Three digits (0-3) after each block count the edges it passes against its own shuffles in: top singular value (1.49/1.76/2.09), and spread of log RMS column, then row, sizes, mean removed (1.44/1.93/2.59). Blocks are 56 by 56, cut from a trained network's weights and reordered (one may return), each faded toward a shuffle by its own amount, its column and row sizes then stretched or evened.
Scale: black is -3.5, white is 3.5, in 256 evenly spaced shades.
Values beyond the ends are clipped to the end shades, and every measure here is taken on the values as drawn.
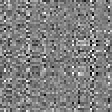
3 3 1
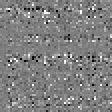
0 2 3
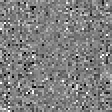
0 2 1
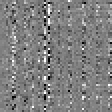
3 3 0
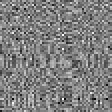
3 0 1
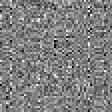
2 2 0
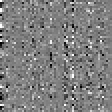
2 3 2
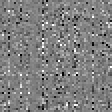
0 3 1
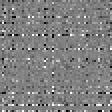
1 2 3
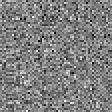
2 0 0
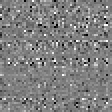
1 2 3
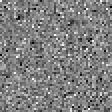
1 0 0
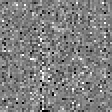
1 2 0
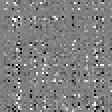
0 3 3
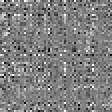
2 3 3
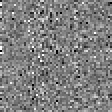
1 2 0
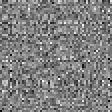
3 1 1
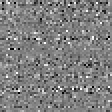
0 0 3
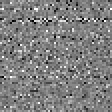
2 0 2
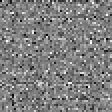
1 0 1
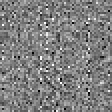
2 2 0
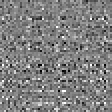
3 1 3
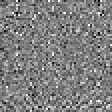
2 0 2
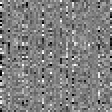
2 3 0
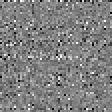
0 2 2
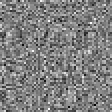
3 0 0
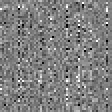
2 3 0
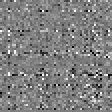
0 2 3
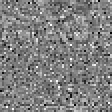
1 0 0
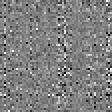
2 3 1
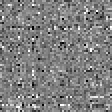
1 2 2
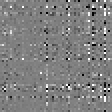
3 3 3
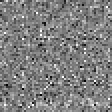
1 1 1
